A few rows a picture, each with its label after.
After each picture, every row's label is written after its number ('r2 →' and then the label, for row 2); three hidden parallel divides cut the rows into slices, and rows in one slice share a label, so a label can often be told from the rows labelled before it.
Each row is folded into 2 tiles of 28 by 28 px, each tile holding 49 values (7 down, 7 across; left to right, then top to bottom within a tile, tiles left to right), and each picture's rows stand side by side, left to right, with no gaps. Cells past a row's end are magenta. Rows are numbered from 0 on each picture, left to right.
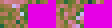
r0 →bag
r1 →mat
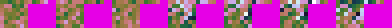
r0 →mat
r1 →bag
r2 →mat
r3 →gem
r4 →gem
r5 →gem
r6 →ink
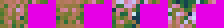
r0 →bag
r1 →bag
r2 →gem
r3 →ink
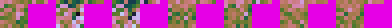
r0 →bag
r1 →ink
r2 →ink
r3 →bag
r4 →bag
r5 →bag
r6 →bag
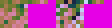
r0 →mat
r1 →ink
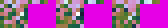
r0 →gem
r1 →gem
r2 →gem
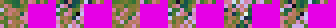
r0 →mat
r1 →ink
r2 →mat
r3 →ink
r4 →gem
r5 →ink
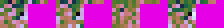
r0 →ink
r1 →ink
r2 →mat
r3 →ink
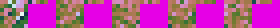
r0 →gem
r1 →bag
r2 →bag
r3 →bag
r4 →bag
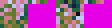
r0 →gem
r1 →ink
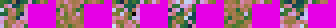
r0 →ink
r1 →bag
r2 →ink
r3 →gem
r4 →bag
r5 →ink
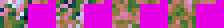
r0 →gem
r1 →ink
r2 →mat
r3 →bag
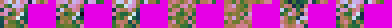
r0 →gem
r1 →gem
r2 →gem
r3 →bag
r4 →mat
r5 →ink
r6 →gem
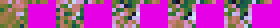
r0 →bag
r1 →gem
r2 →ink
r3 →ink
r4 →ink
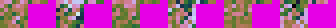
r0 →bag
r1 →gem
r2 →bag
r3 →ink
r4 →mat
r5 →ink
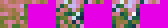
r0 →bag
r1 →gem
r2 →gem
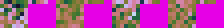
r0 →ink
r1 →mat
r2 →gem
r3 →bag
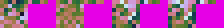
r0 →ink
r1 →mat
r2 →gem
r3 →gem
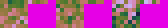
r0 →mat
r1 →mat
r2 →gem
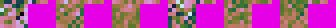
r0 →ink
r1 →bag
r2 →bag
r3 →gem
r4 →mat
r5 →mat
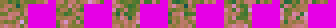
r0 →mat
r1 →bag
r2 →mat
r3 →mat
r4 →mat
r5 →mat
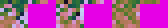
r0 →ink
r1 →ink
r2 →mat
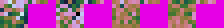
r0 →gem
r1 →ink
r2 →bag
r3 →mat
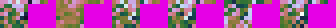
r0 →gem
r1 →bag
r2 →gem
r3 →gem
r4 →ink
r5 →gem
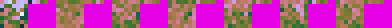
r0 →gem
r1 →mat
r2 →bag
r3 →mat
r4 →bag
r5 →bag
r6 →bag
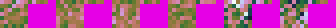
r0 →bag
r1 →mat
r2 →mat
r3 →bag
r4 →gem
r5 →ink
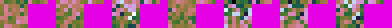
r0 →mat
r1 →bag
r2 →gem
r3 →bag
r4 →ink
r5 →ink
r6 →gem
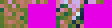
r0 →bag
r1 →gem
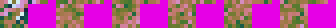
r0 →gem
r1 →mat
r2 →mat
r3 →bag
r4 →bag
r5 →mat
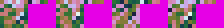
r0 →gem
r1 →gem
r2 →ink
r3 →gem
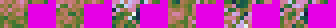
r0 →bag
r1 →bag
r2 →gem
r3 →mat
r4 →ink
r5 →gem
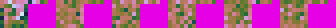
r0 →gem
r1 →mat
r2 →bag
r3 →bag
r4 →mat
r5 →mat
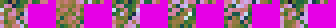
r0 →ink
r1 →bag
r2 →ink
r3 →gem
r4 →gem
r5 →ink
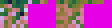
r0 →ink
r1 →mat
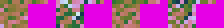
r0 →mat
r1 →gem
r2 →mat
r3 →ink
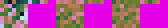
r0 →ink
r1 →bag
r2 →mat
